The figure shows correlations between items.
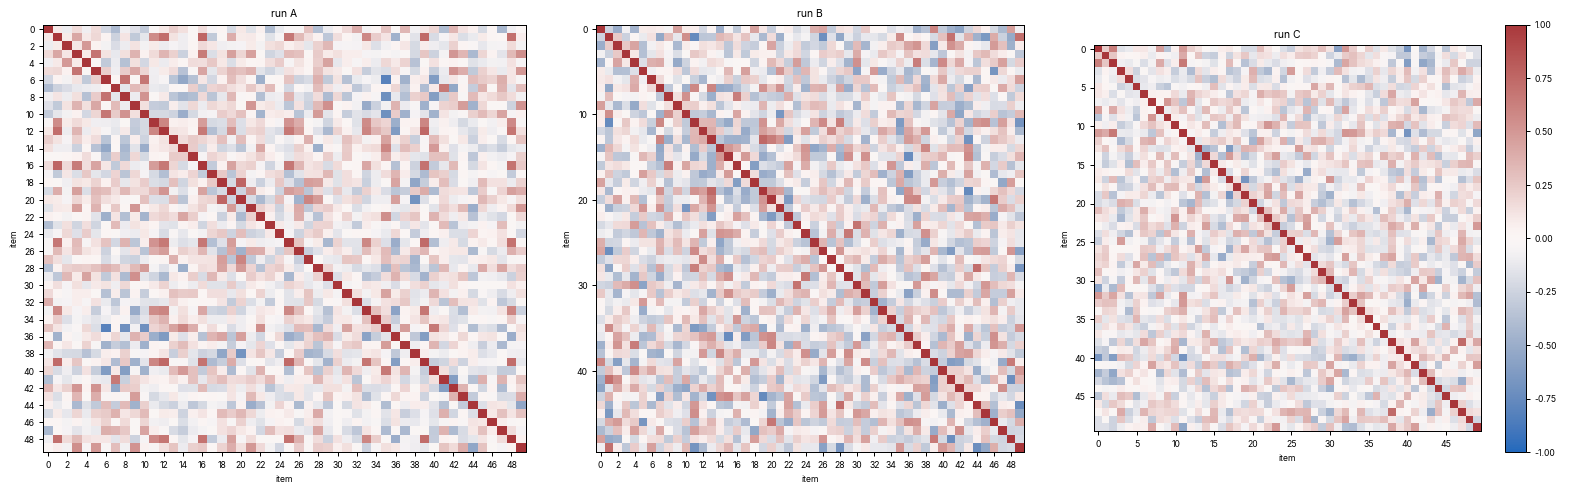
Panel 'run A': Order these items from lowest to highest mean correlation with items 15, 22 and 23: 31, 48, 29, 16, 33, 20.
20, 16, 48, 33, 31, 29
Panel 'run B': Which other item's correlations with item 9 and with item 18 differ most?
35
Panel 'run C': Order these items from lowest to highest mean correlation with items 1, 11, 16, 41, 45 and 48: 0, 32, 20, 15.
20, 15, 0, 32
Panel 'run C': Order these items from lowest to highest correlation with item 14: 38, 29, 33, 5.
33, 5, 29, 38
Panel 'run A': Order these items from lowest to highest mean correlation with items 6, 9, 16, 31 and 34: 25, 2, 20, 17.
17, 2, 20, 25
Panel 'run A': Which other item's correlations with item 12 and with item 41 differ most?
39
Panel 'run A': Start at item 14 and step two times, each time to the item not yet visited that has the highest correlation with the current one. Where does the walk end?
40
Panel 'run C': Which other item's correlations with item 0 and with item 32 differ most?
48
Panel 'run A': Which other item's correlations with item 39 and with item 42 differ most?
33
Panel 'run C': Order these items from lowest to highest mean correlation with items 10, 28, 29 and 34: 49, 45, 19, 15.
45, 19, 49, 15
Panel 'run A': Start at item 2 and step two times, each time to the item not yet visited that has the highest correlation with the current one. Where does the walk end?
29
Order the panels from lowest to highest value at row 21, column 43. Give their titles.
run B, run C, run A
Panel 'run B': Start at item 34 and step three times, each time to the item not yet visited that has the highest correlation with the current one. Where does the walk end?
10
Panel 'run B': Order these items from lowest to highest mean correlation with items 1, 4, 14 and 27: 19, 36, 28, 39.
28, 39, 19, 36
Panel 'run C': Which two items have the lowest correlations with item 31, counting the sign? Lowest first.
0, 2
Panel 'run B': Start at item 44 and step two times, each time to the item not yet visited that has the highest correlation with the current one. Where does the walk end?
11
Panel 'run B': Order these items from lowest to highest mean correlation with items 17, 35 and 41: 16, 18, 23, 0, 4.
0, 23, 16, 18, 4
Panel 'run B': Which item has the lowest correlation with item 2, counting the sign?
39
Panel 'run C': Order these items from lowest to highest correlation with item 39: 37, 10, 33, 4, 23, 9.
33, 37, 4, 9, 23, 10
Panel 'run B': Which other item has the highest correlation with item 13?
19
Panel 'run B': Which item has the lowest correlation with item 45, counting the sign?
1
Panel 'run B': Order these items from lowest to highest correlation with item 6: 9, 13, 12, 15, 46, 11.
12, 11, 9, 13, 46, 15
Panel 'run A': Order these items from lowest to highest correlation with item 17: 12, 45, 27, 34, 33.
12, 33, 34, 45, 27
